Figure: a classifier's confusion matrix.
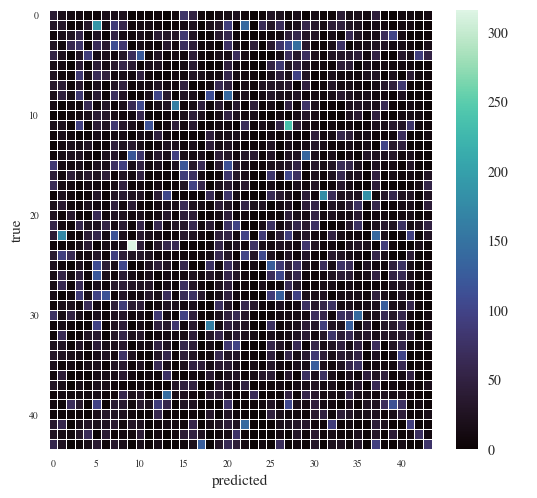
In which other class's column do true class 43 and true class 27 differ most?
17
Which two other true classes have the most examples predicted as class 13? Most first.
38, 18
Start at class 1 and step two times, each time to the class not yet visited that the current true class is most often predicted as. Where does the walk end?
26
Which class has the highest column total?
20
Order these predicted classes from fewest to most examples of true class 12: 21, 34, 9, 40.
9, 21, 34, 40
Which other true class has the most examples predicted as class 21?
33
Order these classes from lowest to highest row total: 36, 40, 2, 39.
40, 36, 2, 39
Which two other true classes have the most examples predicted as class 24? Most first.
22, 1
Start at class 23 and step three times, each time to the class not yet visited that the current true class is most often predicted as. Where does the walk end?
29
